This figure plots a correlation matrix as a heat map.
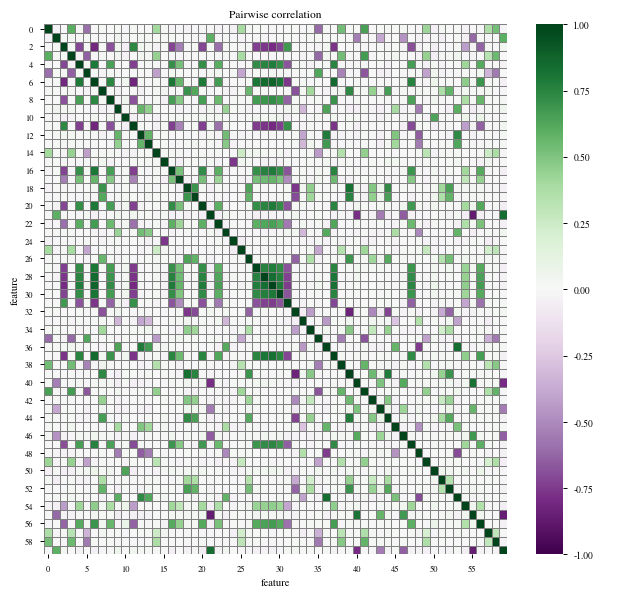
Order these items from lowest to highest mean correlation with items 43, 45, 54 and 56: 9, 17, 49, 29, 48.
48, 49, 9, 17, 29
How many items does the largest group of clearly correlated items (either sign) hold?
18
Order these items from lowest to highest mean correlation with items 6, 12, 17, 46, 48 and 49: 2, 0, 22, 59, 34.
2, 59, 34, 0, 22
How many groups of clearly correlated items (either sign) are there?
7
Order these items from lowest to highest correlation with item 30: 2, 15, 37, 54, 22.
2, 15, 54, 22, 37
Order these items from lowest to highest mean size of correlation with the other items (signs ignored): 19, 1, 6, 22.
1, 19, 22, 6
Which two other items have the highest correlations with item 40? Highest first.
55, 46
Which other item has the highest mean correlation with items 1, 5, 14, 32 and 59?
21
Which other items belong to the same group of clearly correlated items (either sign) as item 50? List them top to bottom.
10
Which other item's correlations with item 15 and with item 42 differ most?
24
